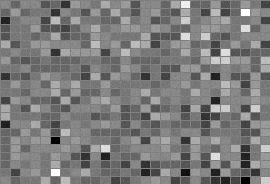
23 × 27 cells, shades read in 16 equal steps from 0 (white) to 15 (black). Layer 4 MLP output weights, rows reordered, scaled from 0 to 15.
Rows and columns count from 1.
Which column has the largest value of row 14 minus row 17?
7
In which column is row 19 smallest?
11
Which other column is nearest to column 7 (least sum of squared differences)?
5
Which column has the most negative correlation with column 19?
17
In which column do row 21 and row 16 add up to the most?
25
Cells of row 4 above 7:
12
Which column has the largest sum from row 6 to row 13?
22
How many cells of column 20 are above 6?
16
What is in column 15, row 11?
8
